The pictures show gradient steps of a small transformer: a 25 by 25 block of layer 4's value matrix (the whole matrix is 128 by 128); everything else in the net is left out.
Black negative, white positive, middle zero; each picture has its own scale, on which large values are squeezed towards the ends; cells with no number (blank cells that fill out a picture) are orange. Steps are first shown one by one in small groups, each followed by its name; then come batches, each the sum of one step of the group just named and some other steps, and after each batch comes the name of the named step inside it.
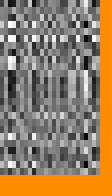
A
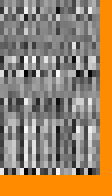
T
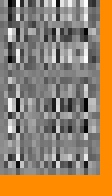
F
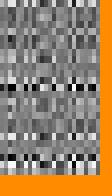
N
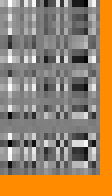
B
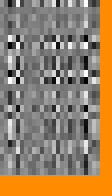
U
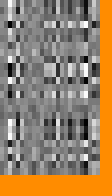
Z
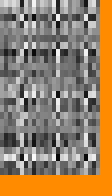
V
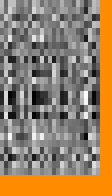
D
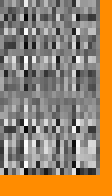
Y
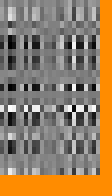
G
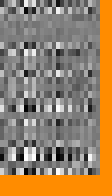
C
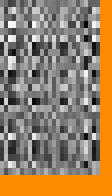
A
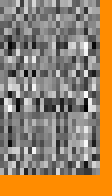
T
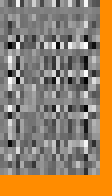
U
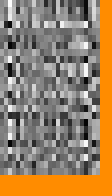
Z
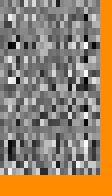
U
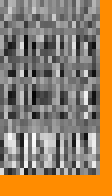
D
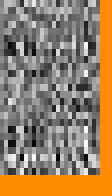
V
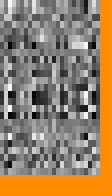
D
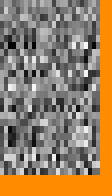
T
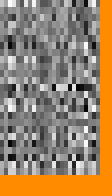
N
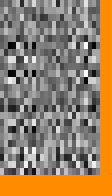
U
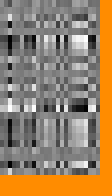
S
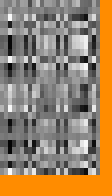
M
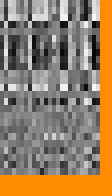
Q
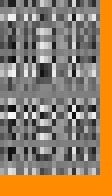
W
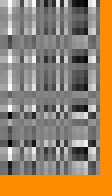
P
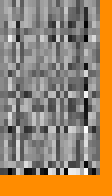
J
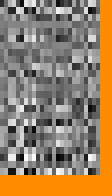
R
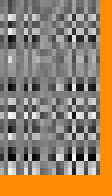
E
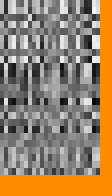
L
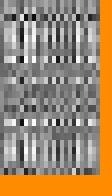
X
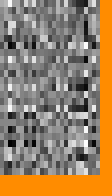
P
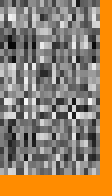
W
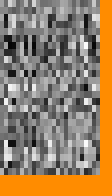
Q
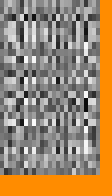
X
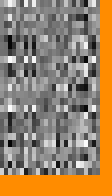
M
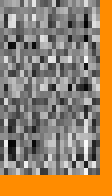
J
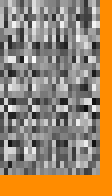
X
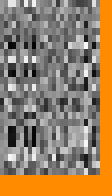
L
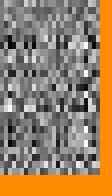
S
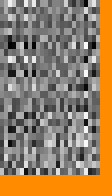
P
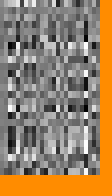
J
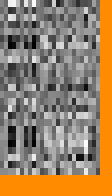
E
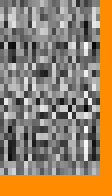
W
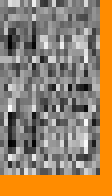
S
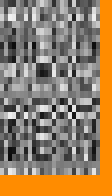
W
